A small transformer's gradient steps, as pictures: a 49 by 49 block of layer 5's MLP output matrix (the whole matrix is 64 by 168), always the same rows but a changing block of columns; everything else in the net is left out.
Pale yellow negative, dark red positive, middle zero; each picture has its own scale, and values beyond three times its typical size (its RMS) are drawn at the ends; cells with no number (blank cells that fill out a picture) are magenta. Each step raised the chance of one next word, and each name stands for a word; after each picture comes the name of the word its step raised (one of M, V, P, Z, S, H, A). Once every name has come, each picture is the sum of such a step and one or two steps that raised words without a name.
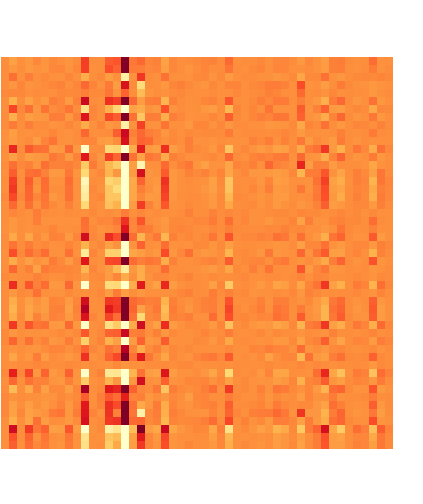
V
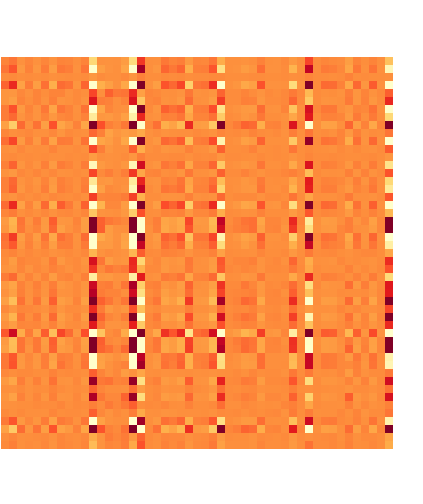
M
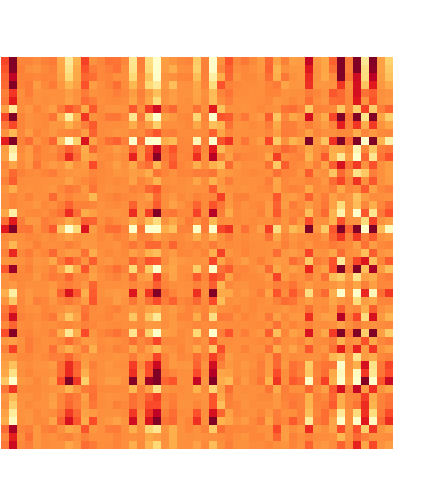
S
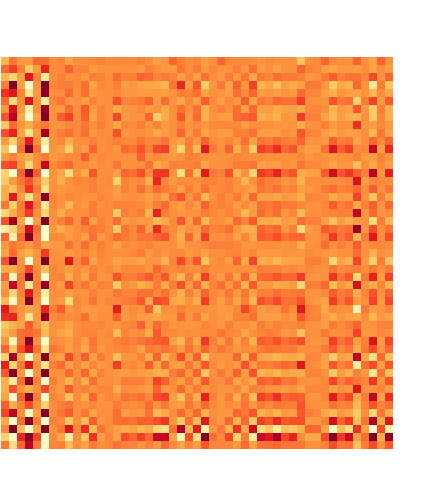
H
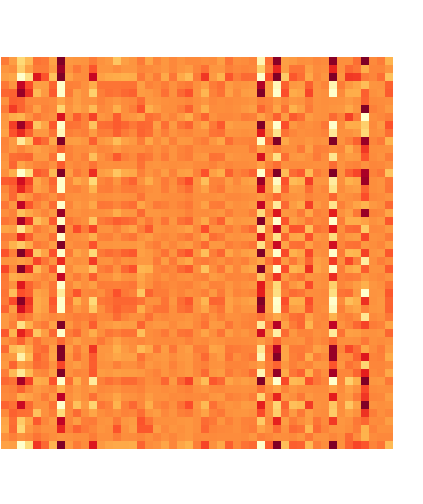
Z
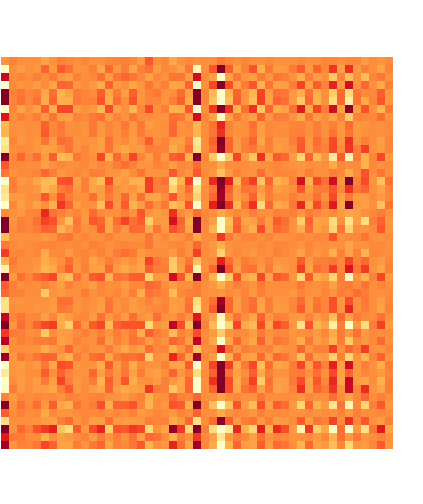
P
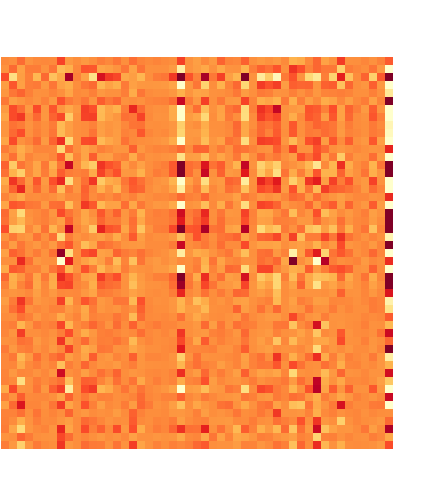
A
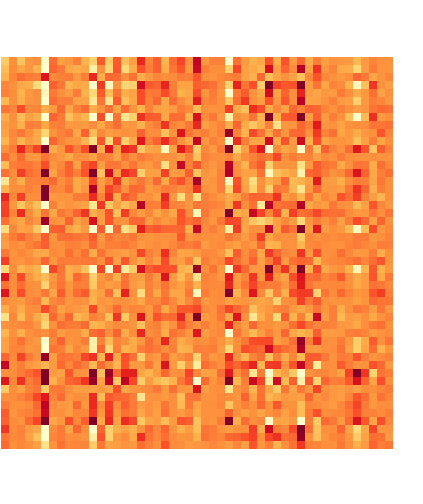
S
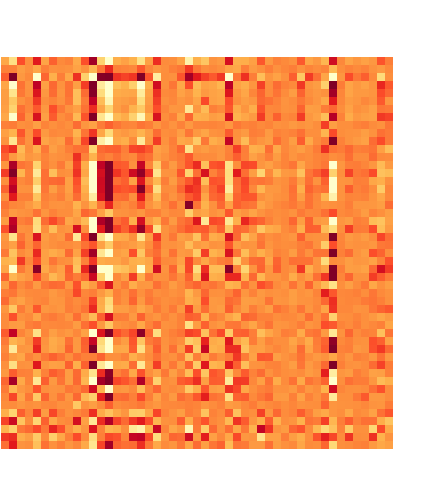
H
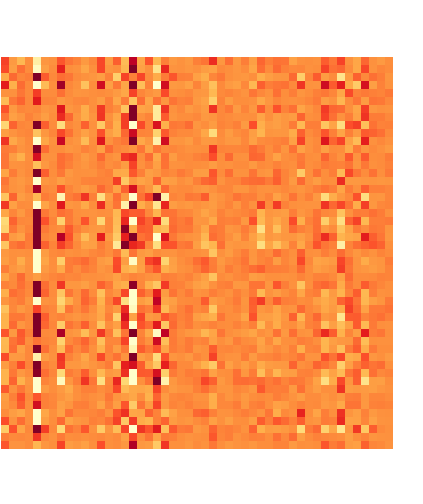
M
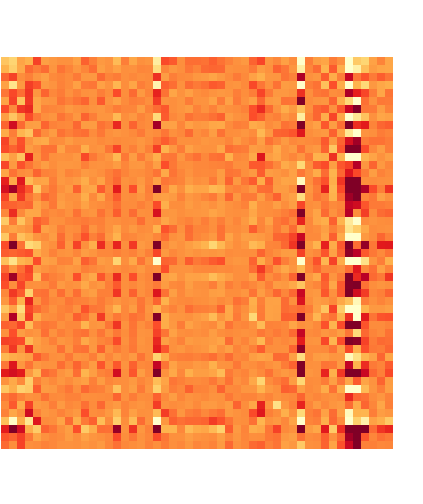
V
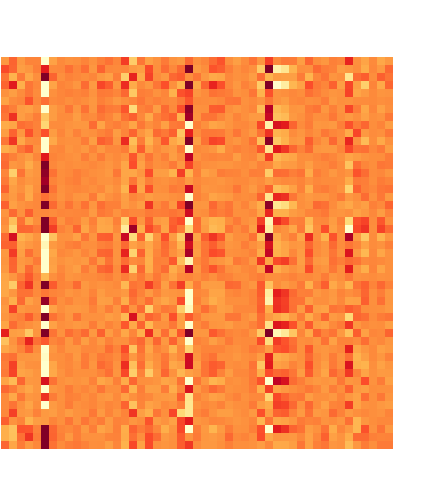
M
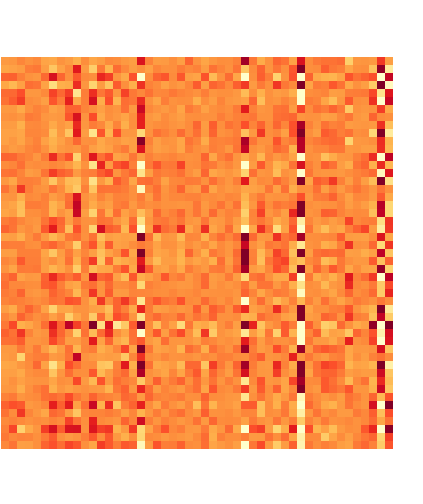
P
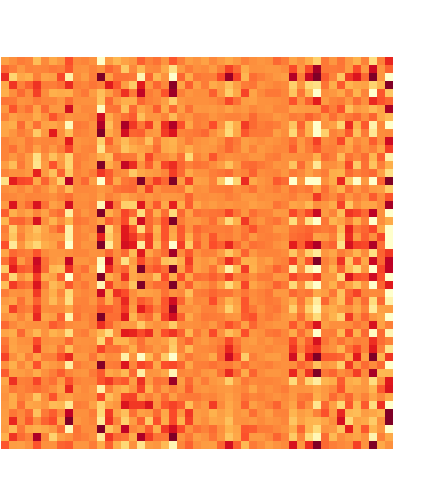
Z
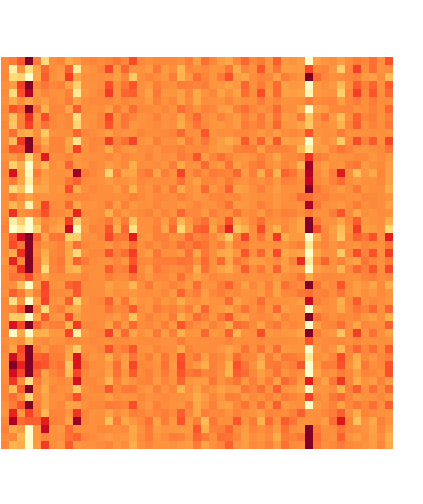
S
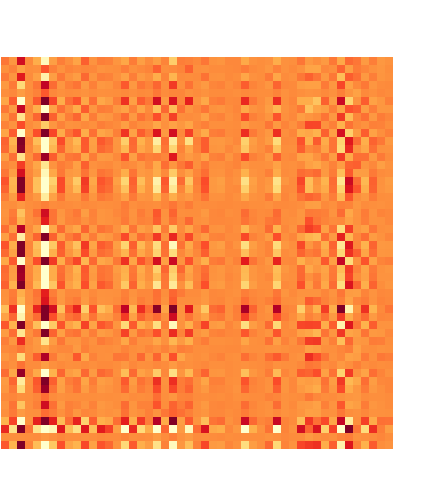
V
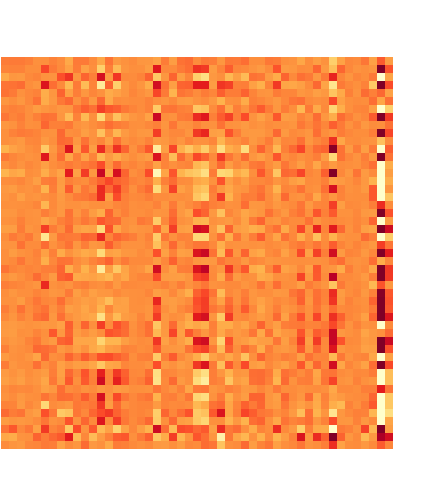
H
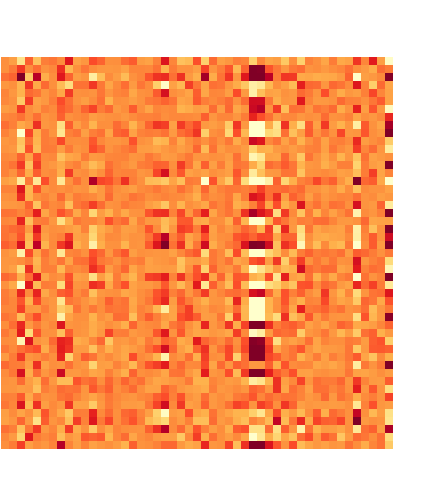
Z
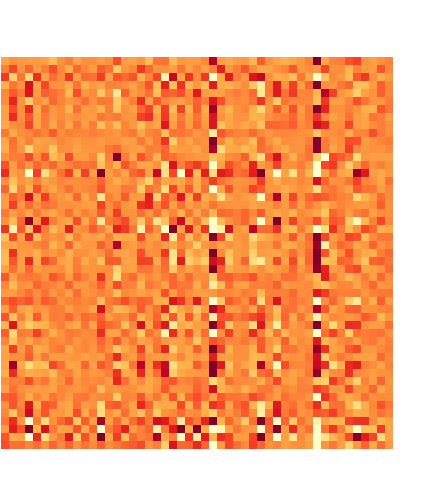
H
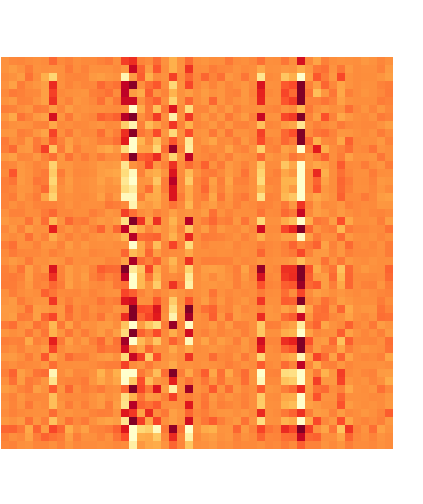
V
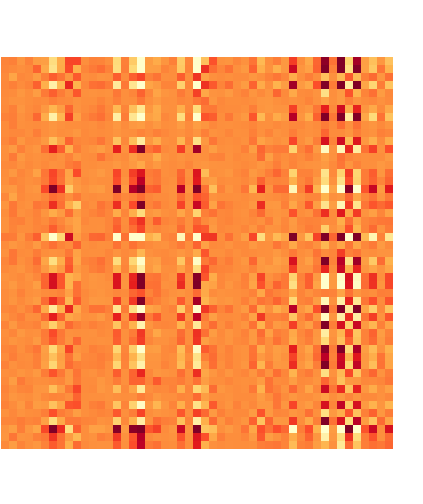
V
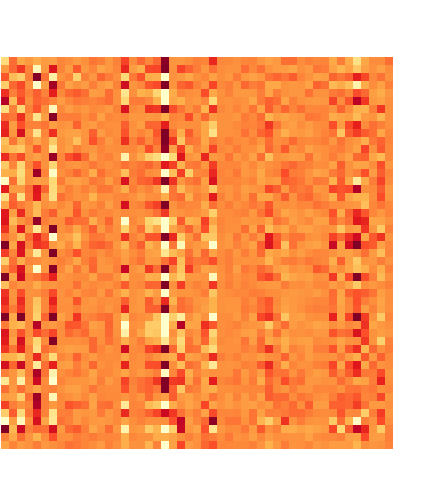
P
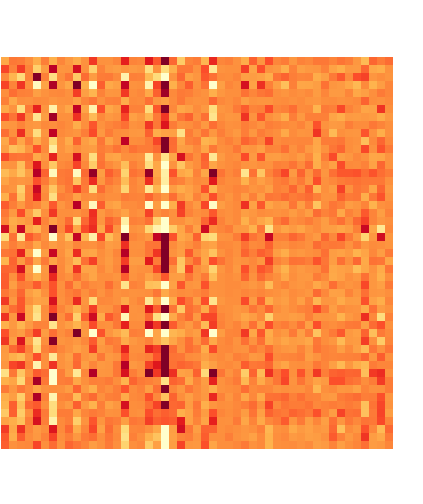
M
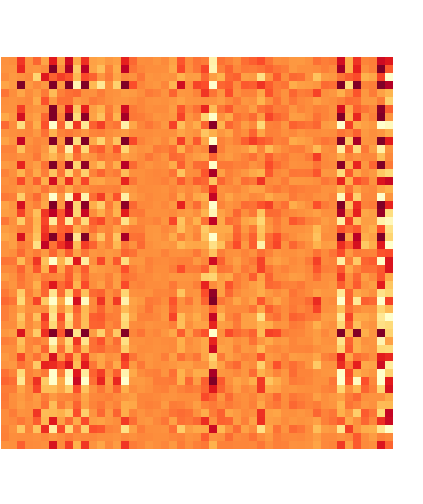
M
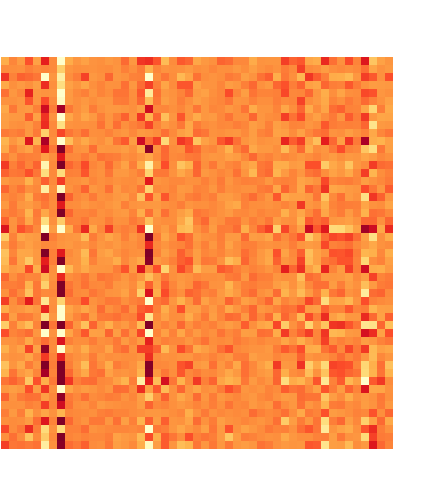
S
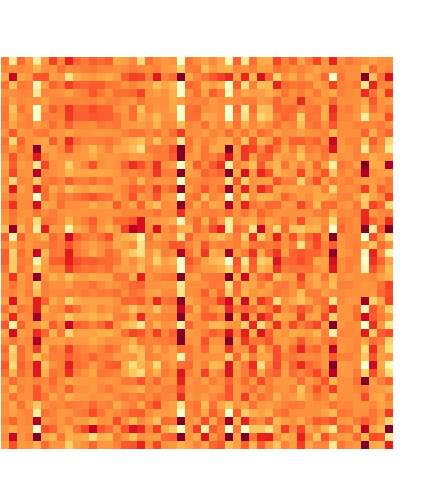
H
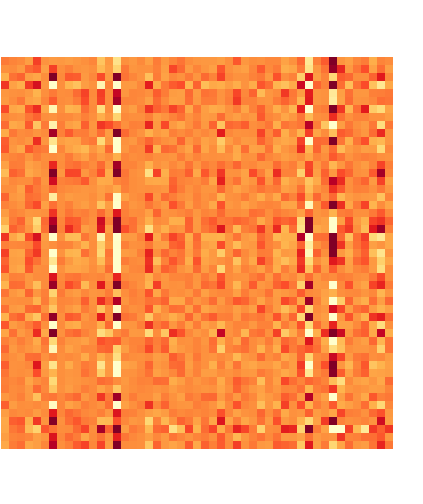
M
